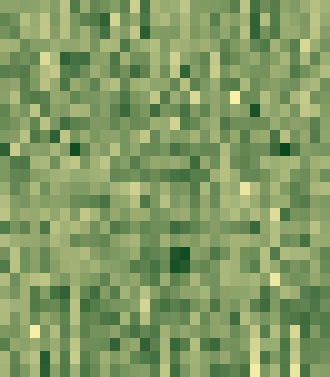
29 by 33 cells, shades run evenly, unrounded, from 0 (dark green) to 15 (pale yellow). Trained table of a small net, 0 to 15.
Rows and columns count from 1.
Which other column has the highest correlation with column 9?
7
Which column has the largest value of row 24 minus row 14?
15
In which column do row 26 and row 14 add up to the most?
4
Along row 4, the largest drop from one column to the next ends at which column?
13
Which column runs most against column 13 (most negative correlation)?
31
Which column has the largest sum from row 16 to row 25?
28
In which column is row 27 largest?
26
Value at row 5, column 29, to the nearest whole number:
10
